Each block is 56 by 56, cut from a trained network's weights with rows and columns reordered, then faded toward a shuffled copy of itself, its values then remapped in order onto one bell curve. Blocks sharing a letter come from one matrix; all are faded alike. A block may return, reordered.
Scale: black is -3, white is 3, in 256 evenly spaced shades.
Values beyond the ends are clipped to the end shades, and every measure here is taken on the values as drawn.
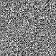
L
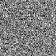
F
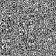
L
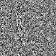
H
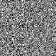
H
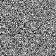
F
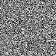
H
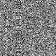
L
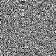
F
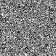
F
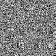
F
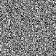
H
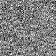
L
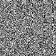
H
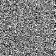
H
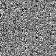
H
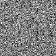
H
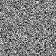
F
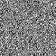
L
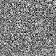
L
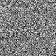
F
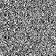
L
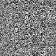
H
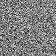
F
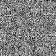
F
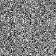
H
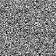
H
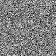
F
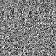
L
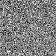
F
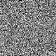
L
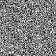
L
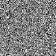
H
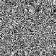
L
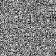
L
